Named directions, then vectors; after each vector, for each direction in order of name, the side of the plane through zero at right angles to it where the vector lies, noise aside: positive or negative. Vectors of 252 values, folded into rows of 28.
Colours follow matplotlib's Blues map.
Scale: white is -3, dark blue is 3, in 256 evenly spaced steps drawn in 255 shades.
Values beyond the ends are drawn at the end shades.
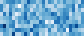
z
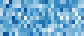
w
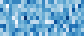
negative, positive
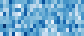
positive, positive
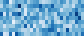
negative, negative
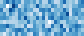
negative, positive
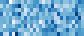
negative, negative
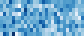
positive, positive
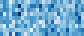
negative, negative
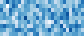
negative, positive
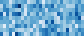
negative, negative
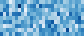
negative, negative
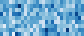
negative, negative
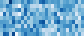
positive, positive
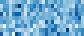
negative, negative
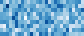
positive, negative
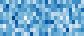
positive, negative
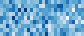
positive, negative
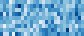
negative, negative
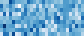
positive, positive
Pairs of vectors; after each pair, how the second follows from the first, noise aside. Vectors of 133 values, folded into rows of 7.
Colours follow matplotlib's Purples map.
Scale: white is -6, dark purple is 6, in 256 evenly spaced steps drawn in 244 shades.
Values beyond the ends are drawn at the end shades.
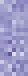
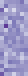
wrapped around.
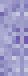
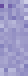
reversed, negated, partly zeroed.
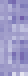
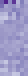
reversed, negated, partly zeroed.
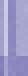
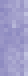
wrapped around, shrunk.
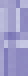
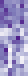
reversed, scaled up.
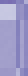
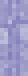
wrapped around, shrunk.
